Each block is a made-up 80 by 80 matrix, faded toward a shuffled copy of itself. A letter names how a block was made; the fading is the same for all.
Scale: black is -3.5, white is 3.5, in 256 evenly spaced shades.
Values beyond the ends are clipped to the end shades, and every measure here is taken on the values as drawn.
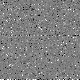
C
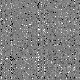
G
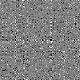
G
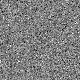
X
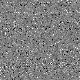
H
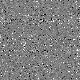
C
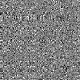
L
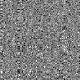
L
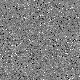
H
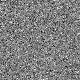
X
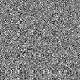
L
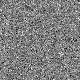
X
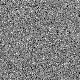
X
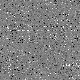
C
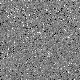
H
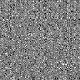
L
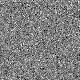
X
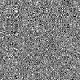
L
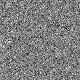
X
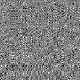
L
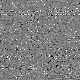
C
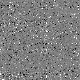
C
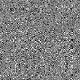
L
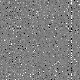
G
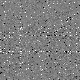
C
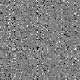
G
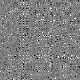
G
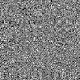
L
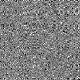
L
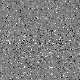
C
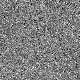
X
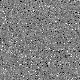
H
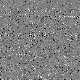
C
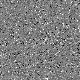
H
